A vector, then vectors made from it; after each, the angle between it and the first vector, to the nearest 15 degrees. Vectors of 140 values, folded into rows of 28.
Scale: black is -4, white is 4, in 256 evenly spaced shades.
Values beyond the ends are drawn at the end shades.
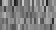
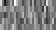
150 degrees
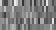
165 degrees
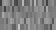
30 degrees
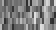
90 degrees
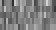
120 degrees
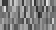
135 degrees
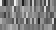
150 degrees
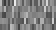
135 degrees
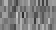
60 degrees
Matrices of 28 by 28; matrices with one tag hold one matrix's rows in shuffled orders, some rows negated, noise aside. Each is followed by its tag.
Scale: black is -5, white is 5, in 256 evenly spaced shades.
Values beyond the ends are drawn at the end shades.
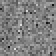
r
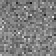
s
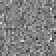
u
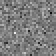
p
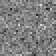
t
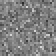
t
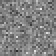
t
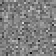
s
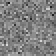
r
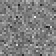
t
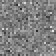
r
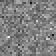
r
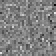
u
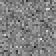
t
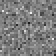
s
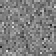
u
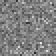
t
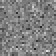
t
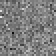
u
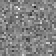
t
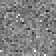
t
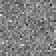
u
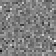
u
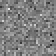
r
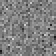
u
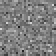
s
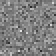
r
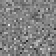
p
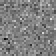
p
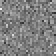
u
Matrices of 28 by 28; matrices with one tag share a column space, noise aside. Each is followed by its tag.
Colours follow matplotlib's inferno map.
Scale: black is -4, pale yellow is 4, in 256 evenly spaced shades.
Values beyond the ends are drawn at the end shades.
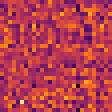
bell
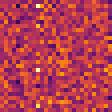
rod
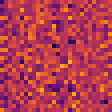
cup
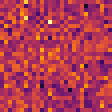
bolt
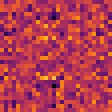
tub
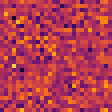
rod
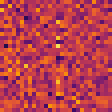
rod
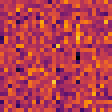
bell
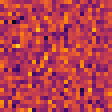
bell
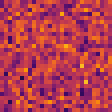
bell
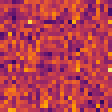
bolt
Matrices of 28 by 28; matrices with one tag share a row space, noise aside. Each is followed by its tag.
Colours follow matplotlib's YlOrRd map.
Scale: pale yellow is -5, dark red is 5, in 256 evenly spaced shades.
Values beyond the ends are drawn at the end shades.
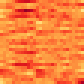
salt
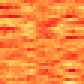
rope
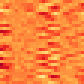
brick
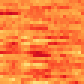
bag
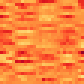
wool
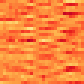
rope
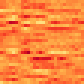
bag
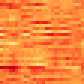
bag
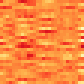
wool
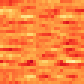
rope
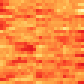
salt
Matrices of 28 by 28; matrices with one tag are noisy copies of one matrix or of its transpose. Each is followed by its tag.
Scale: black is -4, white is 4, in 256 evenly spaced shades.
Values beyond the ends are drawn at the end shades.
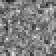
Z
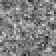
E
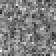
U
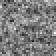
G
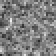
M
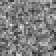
U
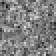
E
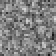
U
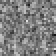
U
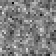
U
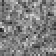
E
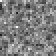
Z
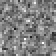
U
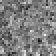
M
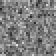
G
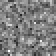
U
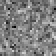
M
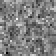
G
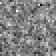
U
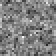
G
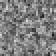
U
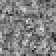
U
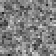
M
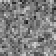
M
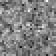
E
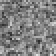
M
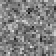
G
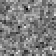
E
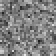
M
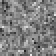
E
